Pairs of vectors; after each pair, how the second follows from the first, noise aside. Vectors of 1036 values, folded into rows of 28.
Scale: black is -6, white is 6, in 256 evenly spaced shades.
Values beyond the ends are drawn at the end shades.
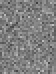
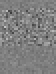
reversed, negated, partly zeroed.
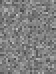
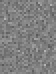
wrapped around, shrunk.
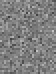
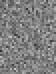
shuffled.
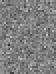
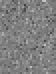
reversed, negated, partly zeroed.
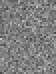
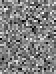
negated, scaled up.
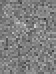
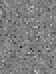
reversed, negated, partly zeroed.
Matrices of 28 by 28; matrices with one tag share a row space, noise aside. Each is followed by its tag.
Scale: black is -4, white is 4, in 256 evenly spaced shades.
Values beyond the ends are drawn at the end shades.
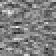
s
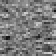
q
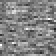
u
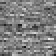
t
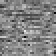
t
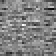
t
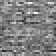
t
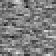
s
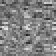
q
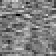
s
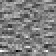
s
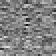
q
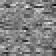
q
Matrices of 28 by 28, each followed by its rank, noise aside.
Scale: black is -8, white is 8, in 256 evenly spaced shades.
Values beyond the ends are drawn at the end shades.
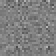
four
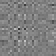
two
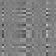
one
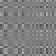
one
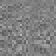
four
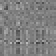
two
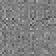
four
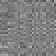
three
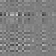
one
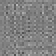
three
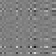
one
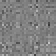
four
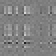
one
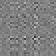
two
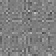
four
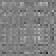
two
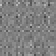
three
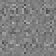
four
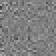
four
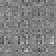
three
